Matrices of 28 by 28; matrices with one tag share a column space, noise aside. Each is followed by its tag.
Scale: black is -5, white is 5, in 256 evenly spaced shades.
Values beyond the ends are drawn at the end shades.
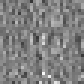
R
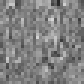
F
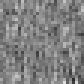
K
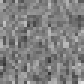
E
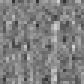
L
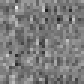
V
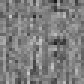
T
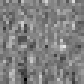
L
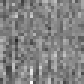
T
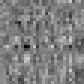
L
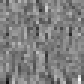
K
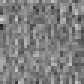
V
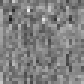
V
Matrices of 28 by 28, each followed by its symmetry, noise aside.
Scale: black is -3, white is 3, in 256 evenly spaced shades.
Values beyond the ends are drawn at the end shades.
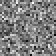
mirrored top to bottom.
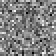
mirrored left to right.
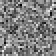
same after a half turn.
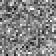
symmetric.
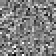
antisymmetric.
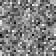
same after a half turn.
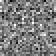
mirrored left to right.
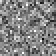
symmetric across the other diagonal.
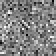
antisymmetric.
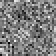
symmetric across the other diagonal.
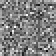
symmetric.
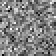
symmetric.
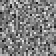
same after a half turn.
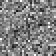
same after a half turn.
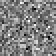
antisymmetric.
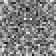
mirrored left to right.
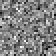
symmetric.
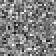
mirrored top to bottom.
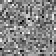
symmetric.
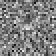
mirrored left to right.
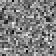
no symmetry.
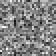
mirrored left to right.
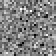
same after a half turn.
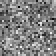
antisymmetric.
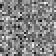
mirrored top to bottom.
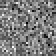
symmetric across the other diagonal.
